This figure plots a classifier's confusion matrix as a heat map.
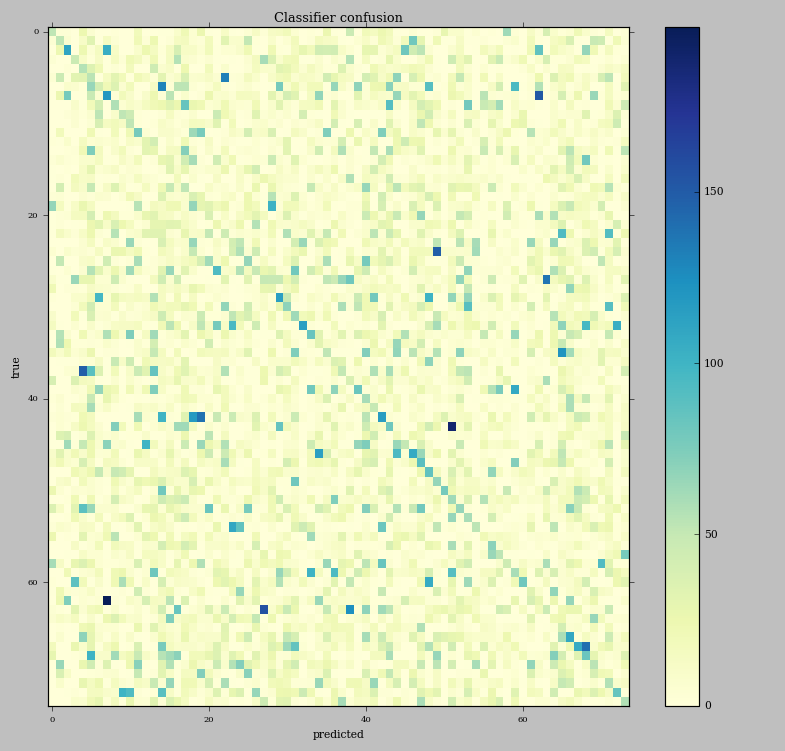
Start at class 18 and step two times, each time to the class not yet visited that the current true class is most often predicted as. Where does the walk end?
66
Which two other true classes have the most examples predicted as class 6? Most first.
29, 39
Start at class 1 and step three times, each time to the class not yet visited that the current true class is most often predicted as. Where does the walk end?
44
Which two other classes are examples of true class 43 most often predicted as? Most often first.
51, 29
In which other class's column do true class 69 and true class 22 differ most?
71
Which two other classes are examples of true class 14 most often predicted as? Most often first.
68, 18
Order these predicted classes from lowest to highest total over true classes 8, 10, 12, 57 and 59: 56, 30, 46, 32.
32, 46, 30, 56
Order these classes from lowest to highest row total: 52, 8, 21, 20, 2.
21, 20, 8, 2, 52
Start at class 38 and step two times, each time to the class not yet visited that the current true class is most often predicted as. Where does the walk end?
27
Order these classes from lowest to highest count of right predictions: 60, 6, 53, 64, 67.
64, 6, 53, 60, 67
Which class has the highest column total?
5
